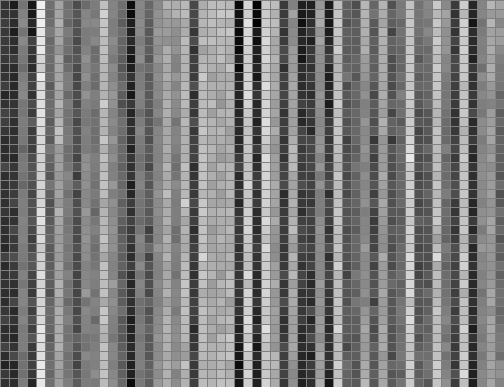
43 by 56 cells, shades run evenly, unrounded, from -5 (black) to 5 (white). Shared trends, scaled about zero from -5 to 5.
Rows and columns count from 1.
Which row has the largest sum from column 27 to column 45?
21
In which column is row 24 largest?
5
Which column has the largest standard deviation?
56
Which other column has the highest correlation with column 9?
25
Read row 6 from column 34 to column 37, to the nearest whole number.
-4 -3 1 -3
